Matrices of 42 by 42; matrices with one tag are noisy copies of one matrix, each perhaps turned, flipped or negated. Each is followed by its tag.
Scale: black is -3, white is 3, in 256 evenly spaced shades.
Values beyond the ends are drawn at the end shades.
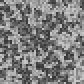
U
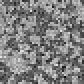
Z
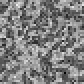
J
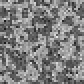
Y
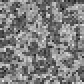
Y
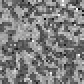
J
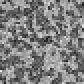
J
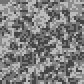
U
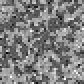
U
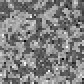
Z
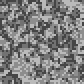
Z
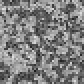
Z
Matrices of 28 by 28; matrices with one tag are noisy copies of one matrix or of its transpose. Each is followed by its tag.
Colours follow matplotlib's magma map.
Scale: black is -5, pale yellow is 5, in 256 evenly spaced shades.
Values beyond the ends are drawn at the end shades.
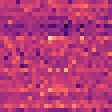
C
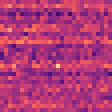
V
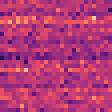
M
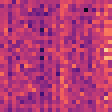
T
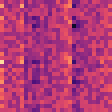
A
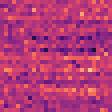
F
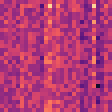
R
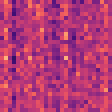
V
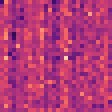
V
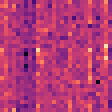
C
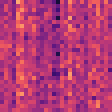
M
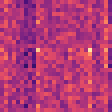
C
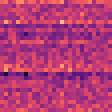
A
